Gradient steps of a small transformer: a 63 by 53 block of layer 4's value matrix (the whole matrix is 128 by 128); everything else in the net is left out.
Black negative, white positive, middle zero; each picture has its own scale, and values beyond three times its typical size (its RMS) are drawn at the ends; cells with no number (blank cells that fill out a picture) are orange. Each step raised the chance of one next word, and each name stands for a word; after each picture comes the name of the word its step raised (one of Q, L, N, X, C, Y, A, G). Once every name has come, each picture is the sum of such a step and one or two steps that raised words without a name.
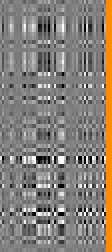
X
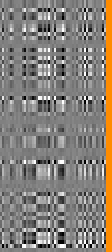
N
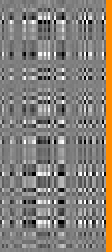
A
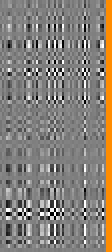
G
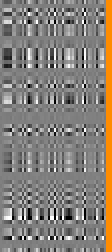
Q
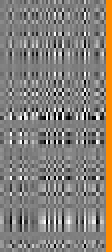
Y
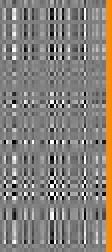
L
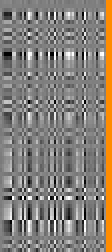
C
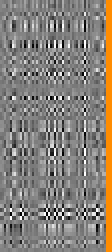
G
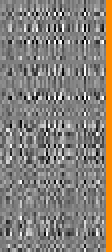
C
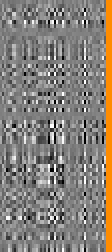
Q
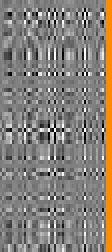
Y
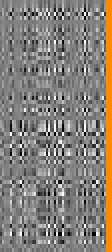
L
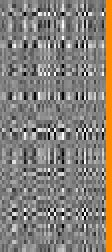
G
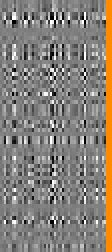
A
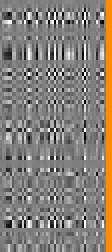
A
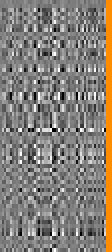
C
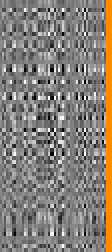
Y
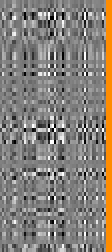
Y
